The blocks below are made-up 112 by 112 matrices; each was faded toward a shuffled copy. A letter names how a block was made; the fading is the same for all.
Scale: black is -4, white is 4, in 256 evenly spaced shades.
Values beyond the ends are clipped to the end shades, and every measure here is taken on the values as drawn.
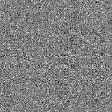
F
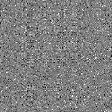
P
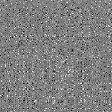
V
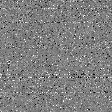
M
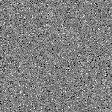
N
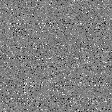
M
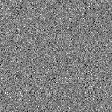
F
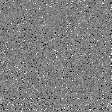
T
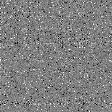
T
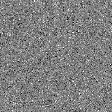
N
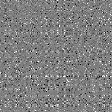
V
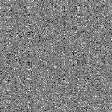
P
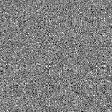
F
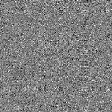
F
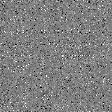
T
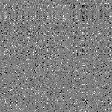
V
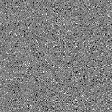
P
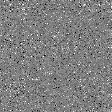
T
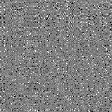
V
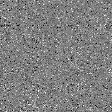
T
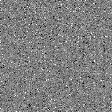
N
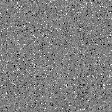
T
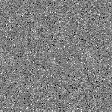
N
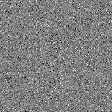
N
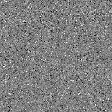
N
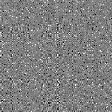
V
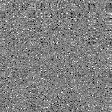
P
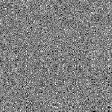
F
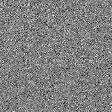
N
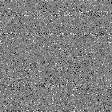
M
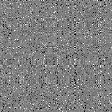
V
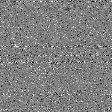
M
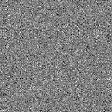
F
